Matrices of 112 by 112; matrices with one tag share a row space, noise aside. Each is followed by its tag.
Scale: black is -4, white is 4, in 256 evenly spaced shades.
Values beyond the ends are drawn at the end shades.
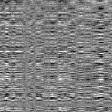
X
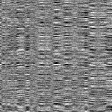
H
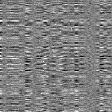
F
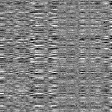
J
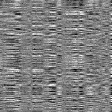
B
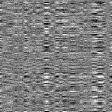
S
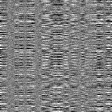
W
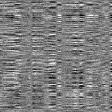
B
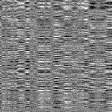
H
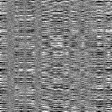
W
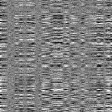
W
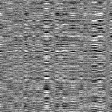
S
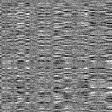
H
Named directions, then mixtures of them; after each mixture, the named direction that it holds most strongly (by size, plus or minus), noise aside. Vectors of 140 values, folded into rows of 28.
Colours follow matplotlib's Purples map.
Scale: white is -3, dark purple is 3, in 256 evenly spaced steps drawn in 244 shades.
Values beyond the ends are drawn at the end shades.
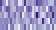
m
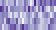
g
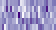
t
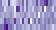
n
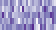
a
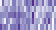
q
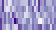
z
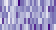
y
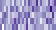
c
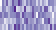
m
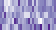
z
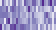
q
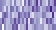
c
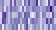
c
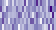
c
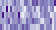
t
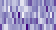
t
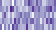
c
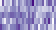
q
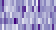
z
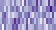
c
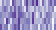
q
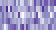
g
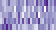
n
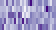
t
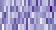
c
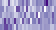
n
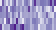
g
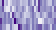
z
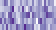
a
